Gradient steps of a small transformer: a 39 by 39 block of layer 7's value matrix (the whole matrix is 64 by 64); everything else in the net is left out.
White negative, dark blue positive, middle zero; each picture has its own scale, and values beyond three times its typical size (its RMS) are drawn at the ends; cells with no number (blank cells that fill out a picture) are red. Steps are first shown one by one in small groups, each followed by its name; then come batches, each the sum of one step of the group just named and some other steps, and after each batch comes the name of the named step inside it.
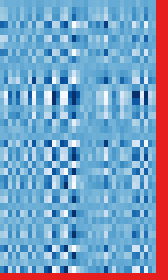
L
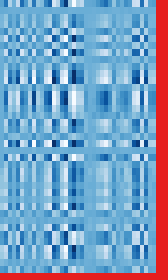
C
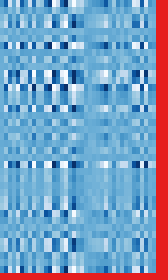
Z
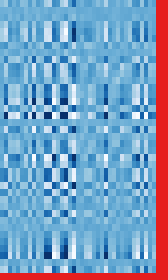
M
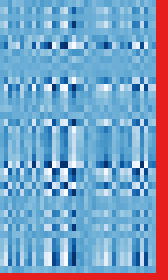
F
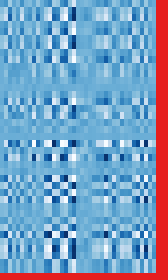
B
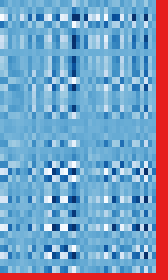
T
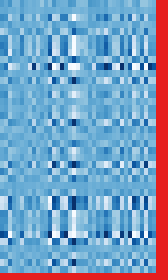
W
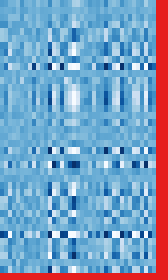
W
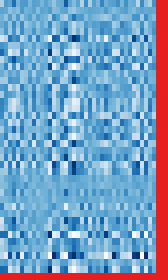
C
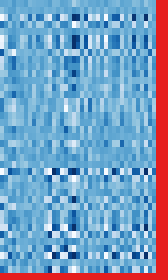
T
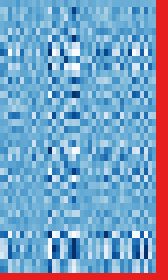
B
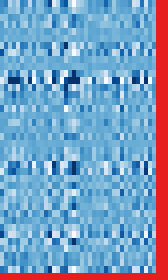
Z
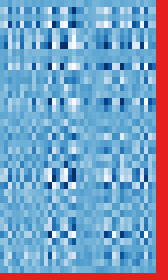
F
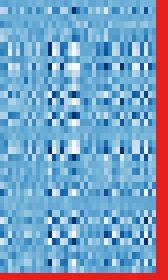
L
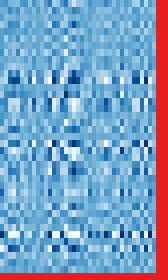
C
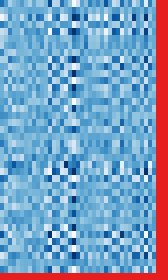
T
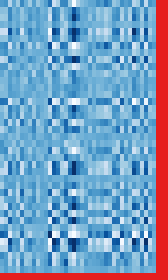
Z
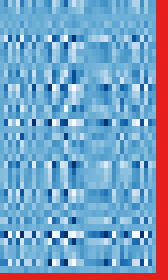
Z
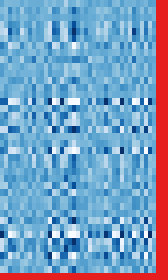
M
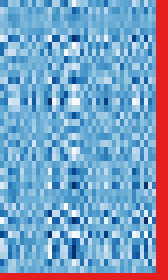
C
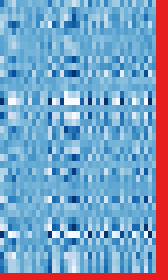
T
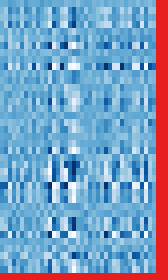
F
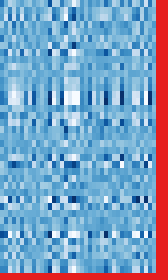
B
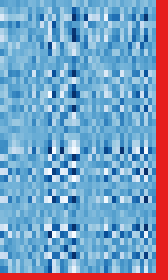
T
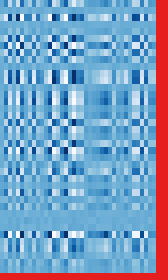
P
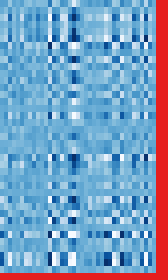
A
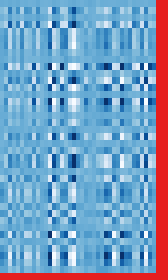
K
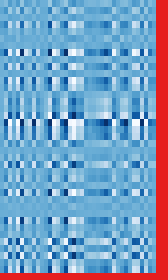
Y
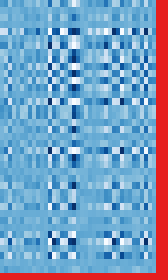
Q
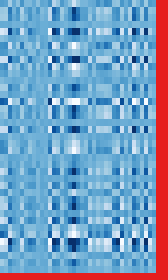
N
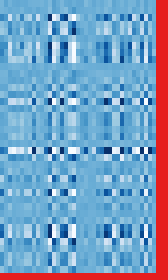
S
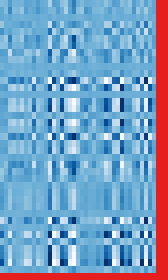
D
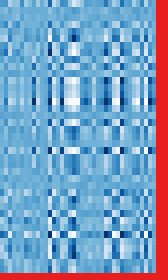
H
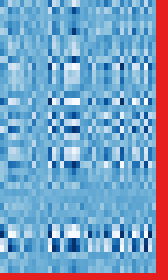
N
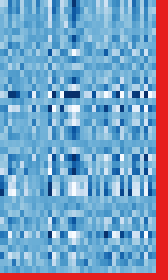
A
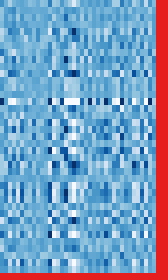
S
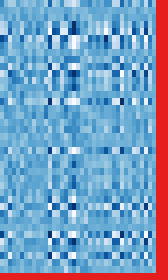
Q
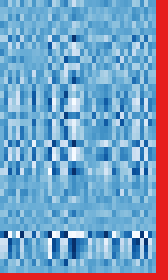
P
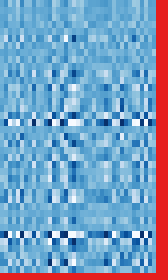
D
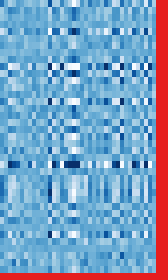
Q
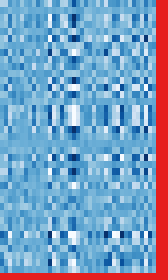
A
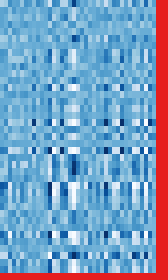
S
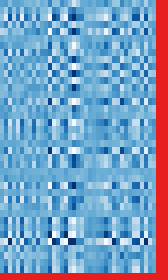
Q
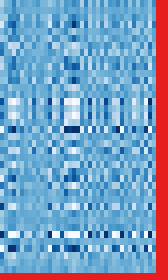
P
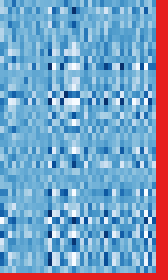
K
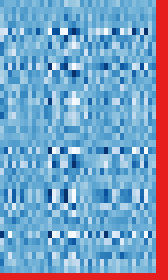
Q
